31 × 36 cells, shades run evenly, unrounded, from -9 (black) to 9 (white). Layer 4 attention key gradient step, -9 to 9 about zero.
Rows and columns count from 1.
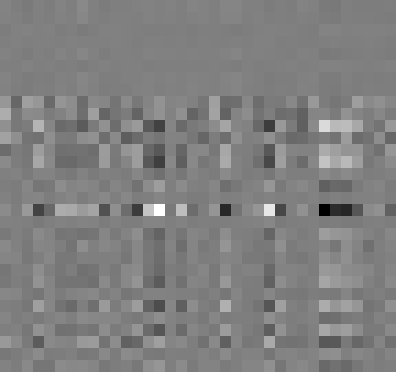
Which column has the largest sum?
32
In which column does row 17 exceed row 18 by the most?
30
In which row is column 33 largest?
11
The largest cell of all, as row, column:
18, 15
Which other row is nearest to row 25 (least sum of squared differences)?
19
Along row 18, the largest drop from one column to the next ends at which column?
26
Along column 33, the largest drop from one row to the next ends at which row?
12
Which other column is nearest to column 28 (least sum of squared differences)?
24
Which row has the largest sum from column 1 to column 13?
9
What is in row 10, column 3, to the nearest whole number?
1
